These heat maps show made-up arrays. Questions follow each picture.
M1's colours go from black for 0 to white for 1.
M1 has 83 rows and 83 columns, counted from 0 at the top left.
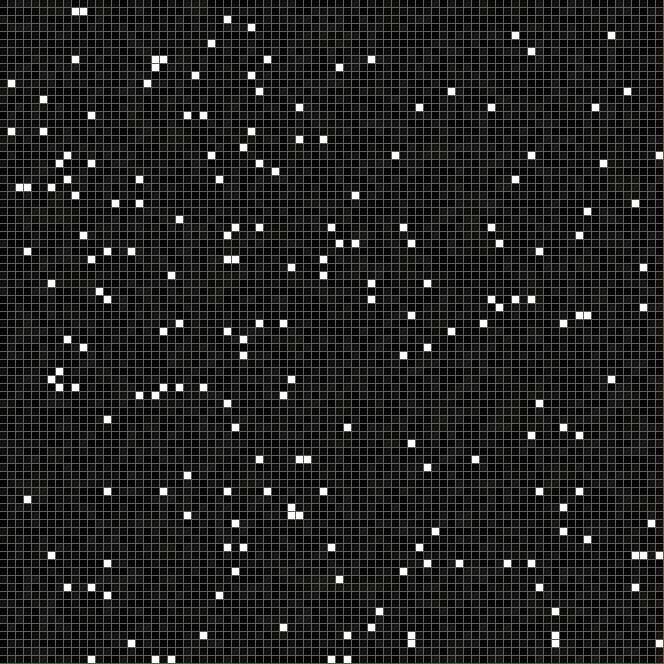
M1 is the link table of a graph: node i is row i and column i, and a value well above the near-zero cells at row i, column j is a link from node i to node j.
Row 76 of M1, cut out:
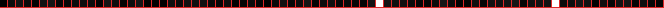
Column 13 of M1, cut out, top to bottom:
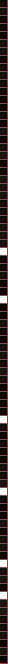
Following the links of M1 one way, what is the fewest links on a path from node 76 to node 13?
5
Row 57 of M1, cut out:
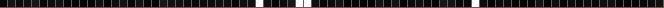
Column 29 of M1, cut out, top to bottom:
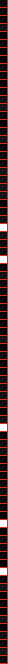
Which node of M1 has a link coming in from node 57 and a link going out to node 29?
node 32
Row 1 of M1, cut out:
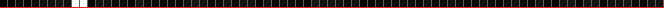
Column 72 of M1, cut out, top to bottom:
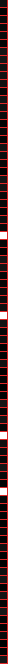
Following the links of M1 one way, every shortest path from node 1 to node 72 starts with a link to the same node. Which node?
node 9
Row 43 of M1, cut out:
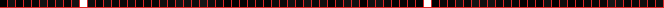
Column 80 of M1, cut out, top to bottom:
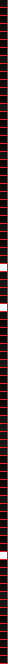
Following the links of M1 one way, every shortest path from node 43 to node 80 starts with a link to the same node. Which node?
node 53
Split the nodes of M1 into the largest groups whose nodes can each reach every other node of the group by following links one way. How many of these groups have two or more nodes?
2
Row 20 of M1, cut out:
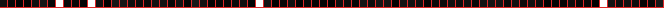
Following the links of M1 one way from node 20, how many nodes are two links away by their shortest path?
9
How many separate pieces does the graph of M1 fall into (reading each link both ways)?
5
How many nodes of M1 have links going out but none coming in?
8
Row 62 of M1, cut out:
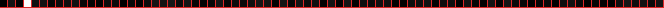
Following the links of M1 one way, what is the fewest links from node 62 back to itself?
8
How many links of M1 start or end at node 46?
5
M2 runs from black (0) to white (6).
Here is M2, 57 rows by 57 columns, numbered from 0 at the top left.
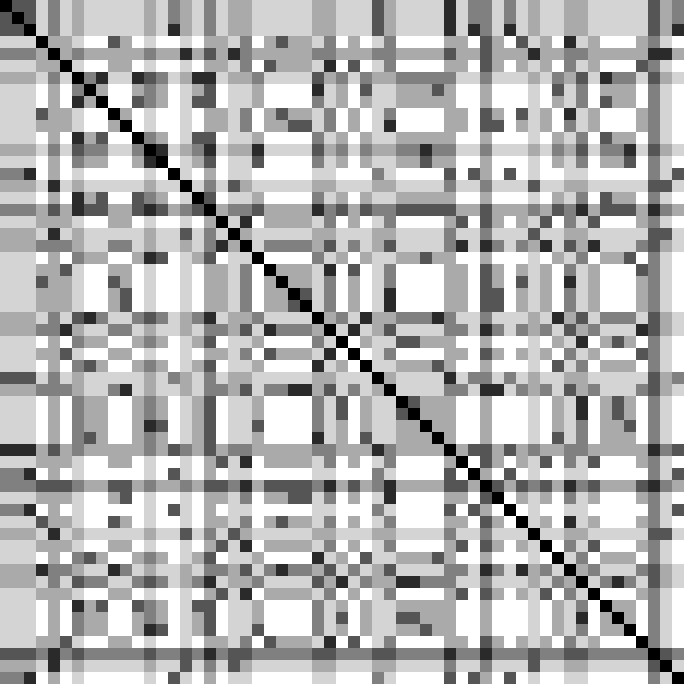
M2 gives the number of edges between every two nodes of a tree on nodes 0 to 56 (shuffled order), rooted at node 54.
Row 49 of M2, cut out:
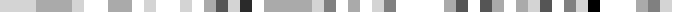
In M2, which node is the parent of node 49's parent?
40
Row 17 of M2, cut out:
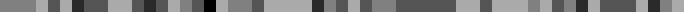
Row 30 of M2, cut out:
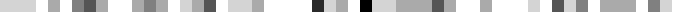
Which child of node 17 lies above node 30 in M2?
26
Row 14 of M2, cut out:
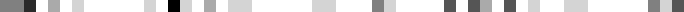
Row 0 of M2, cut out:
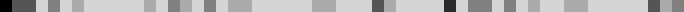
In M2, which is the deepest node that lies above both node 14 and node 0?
37
